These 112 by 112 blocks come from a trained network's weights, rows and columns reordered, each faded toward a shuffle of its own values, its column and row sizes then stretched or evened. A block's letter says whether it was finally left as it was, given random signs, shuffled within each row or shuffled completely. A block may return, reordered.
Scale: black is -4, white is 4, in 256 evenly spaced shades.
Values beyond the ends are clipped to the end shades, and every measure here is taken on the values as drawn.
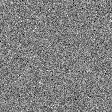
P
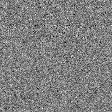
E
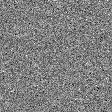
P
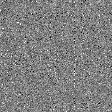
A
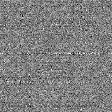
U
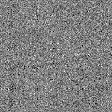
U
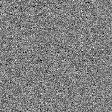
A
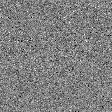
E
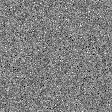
P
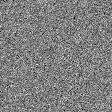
P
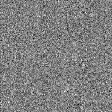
U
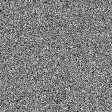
P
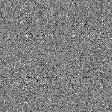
U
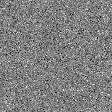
E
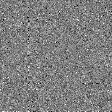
A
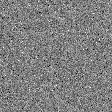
P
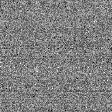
U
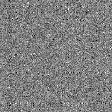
U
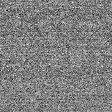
E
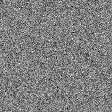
P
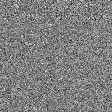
E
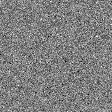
E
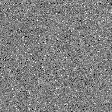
E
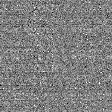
U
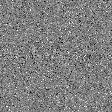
E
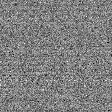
E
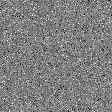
P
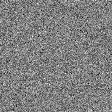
E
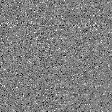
U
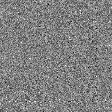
A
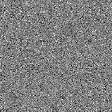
U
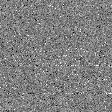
E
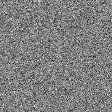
E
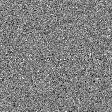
E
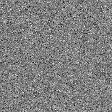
E
